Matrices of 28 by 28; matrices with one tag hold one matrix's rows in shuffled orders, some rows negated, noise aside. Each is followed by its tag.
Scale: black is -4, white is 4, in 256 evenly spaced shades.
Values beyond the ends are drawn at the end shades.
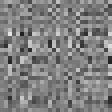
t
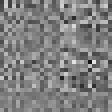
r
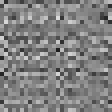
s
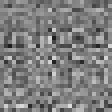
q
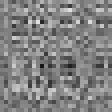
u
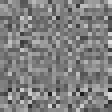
t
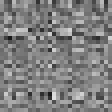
q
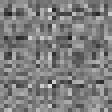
q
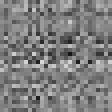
u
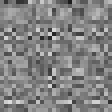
q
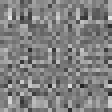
t
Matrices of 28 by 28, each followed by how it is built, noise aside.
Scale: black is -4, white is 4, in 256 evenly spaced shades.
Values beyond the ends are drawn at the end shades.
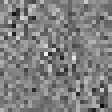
block diagonal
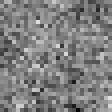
smooth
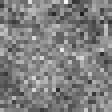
smooth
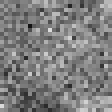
smooth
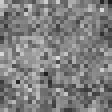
smooth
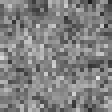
smooth
